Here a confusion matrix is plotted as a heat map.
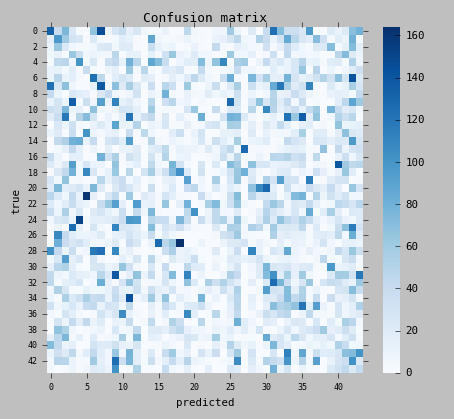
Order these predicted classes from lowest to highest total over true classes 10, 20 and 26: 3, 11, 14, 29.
3, 11, 29, 14
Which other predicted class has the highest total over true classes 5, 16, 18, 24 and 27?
11
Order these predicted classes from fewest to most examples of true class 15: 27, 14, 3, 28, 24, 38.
28, 14, 24, 3, 38, 27
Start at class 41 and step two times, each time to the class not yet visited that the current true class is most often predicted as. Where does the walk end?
30
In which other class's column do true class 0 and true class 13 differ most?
7
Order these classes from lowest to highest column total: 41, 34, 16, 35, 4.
4, 34, 16, 41, 35
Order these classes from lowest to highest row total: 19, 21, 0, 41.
19, 21, 41, 0
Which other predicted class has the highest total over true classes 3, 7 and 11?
33
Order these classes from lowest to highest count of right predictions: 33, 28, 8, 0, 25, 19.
8, 25, 33, 19, 28, 0
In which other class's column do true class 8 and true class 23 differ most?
20
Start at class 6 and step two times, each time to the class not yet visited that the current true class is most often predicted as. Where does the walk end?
9
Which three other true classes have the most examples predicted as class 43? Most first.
31, 41, 0
